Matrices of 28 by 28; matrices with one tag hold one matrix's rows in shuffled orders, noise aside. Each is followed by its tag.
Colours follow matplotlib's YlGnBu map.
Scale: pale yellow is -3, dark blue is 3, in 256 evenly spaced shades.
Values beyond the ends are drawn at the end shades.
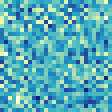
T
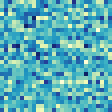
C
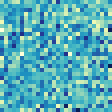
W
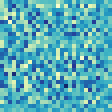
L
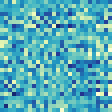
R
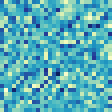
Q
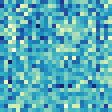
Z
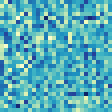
T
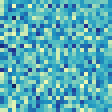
L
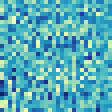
L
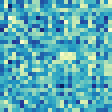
Z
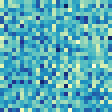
W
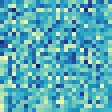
L
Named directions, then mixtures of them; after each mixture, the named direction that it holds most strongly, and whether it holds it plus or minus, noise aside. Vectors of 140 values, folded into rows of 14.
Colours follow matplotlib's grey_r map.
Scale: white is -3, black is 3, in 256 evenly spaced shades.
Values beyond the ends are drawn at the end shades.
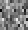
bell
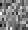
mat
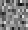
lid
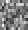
lid, minus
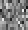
bell, plus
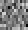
lid, minus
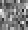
bell, minus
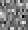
lid, minus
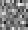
lid, minus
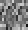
mat, minus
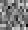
lid, minus
